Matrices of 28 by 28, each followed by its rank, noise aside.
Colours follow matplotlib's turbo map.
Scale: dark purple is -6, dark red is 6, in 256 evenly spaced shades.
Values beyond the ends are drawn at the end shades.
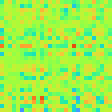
three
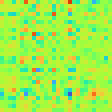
three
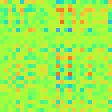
two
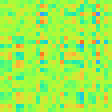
two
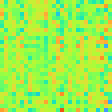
three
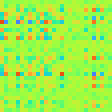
two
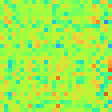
five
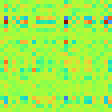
two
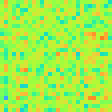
four
